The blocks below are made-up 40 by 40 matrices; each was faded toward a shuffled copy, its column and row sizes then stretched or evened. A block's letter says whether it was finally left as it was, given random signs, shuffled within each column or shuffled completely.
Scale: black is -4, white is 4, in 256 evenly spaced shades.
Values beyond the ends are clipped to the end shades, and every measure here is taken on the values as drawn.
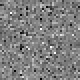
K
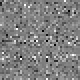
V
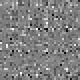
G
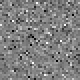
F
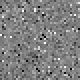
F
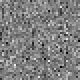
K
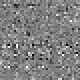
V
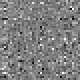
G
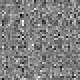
G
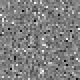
F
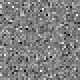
F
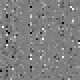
K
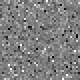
F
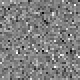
F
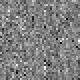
K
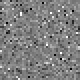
F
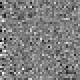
V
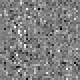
K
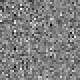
K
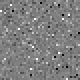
F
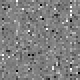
K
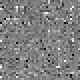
V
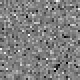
F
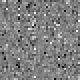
K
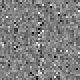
K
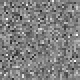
F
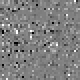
G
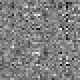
G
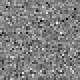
F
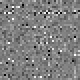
G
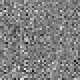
G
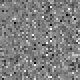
K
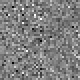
K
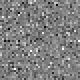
F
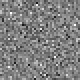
F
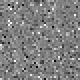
F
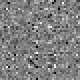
G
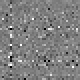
G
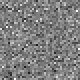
F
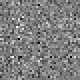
V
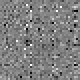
G
